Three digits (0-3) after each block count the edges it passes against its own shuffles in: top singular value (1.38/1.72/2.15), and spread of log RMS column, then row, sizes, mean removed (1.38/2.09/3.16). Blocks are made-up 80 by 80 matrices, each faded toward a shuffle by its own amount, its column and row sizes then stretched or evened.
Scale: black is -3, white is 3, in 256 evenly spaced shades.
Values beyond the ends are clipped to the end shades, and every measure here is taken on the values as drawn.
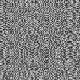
3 0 1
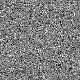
0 1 0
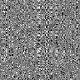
3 2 0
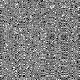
3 1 0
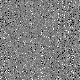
0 2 0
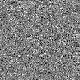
2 0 0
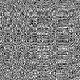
3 0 1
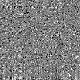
2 0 1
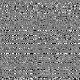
3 1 3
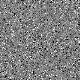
0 1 0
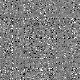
1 2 2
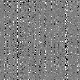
2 3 1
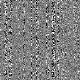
1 3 0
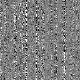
2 3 0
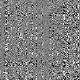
1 3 2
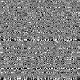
3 0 3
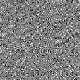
3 0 0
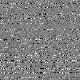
0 0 3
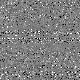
0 0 2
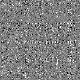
2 2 2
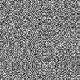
3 0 0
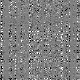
1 3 2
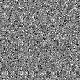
2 0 0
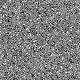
0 0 0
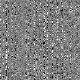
0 3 1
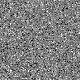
1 0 0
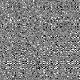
3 1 2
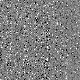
1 2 0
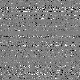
1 1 3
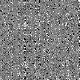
2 2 1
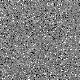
0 1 1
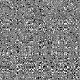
3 1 2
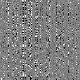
3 3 0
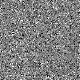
0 1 1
